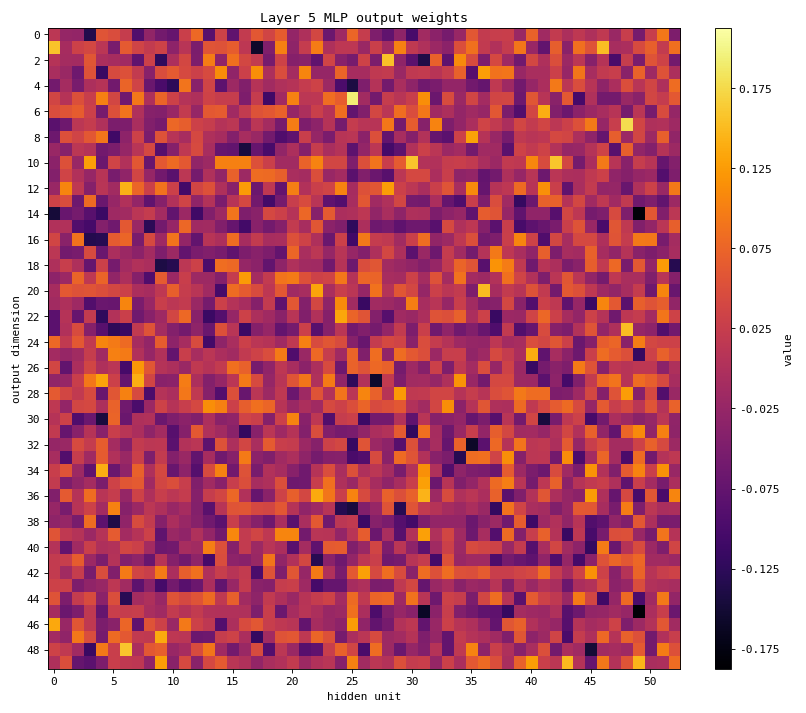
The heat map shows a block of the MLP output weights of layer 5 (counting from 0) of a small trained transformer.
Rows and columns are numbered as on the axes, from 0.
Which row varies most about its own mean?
27
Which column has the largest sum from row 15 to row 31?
38
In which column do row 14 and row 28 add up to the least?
49
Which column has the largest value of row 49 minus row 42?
43
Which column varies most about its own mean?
25
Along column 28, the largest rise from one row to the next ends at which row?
12
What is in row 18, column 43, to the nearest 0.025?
-0.05
